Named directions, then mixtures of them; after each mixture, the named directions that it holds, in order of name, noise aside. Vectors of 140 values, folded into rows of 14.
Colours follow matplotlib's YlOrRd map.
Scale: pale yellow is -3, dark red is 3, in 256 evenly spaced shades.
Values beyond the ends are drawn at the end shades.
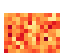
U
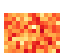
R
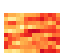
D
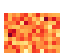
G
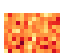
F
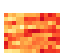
D.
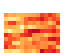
D.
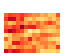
D.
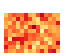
R.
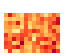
D, F.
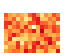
R.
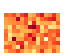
R, U.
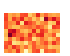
G.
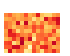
F, G.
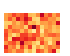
R.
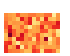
G, U.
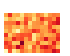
D, F.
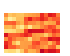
D.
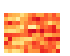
D, R.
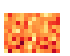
F.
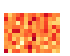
F.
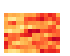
D.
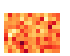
F, G.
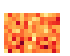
F.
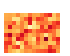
D, U.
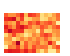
D, R.
